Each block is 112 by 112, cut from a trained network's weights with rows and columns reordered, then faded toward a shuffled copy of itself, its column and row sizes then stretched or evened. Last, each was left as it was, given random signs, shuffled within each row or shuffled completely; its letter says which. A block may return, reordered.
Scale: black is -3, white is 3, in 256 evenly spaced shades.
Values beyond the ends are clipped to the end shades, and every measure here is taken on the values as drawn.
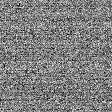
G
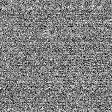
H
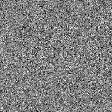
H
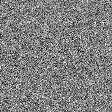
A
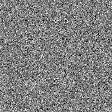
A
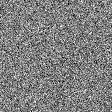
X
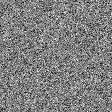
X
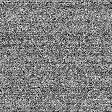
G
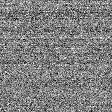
G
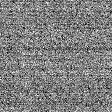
G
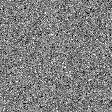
G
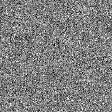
H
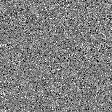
G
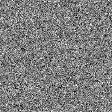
A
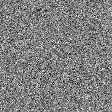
G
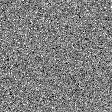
X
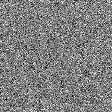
H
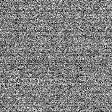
H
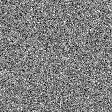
X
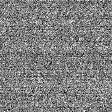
H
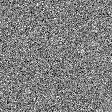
X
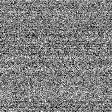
H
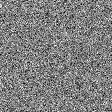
X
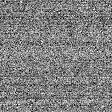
G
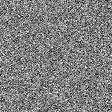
X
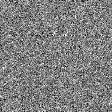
H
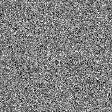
A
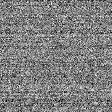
H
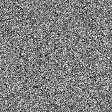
A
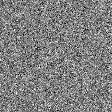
A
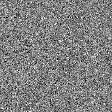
A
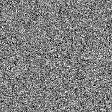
A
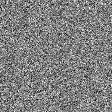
A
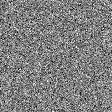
X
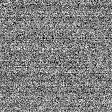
G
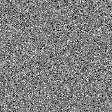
H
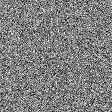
X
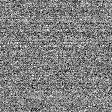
G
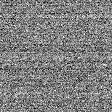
G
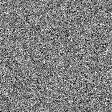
G
